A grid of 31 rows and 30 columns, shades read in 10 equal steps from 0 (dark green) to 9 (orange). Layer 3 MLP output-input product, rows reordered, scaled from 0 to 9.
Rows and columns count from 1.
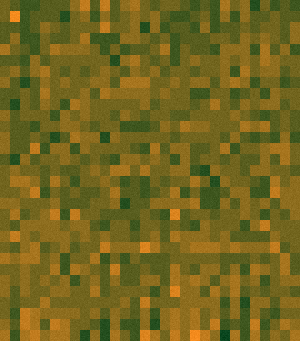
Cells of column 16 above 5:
3
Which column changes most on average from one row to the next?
27
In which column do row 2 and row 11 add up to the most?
2
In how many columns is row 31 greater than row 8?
17
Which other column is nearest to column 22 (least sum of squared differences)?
26
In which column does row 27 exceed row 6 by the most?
18
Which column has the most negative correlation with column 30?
9
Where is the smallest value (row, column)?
31, 23
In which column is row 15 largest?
29
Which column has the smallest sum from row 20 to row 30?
25
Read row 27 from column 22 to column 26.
6 4 6 3 4
